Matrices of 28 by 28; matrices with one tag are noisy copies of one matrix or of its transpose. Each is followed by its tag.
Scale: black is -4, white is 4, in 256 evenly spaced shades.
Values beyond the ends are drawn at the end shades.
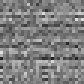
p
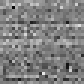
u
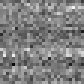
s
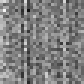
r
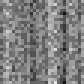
s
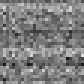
s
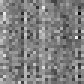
u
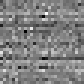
p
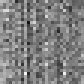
r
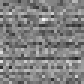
p
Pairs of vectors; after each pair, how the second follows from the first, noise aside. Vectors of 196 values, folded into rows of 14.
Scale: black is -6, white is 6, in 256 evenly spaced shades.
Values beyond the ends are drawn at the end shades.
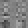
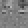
reversed, partly zeroed.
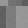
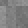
negated, shrunk.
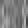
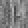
wrapped around.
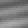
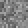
shuffled.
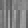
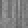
reversed, shrunk.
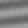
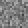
shuffled.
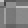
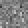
shuffled.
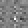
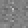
reversed, shrunk.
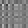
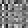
scaled up.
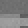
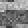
wrapped around, scaled up.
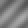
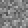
shuffled.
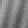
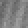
negated, shrunk.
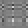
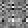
scaled up.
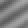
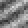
scaled up.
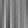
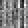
wrapped around, scaled up.
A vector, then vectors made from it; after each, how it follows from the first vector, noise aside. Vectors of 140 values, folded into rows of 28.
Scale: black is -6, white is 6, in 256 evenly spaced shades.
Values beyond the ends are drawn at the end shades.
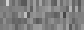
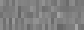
reversed, shrunk.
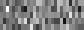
wrapped around, scaled up.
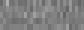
shrunk.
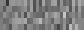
negated.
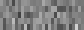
reversed.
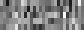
negated, scaled up.
